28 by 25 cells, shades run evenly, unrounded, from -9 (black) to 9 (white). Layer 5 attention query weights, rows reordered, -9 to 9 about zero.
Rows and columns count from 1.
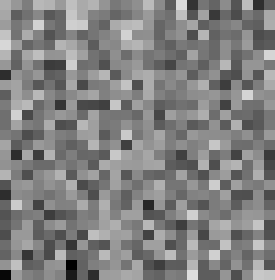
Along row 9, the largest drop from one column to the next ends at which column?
13
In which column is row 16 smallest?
2
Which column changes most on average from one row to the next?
12
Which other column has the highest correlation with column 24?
18
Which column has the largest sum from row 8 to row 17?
14
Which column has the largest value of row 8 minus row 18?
25
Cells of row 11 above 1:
8
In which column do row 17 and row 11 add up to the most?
11
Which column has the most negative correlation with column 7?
24
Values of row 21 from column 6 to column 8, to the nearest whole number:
0 0 3
